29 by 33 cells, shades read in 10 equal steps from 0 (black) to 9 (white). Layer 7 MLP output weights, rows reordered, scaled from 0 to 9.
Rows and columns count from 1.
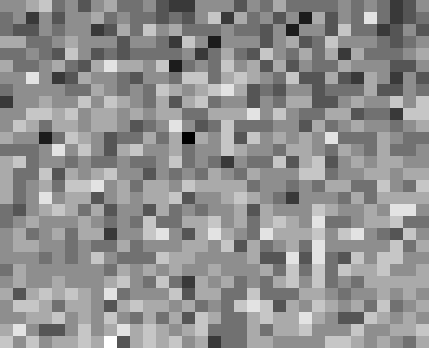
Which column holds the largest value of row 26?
20
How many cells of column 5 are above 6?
3
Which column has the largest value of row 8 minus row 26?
18
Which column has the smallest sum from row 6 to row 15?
31
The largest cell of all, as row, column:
29, 9
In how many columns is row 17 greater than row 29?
7
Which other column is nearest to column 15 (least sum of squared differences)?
19
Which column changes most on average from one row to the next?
15
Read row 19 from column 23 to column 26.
6 5 8 4
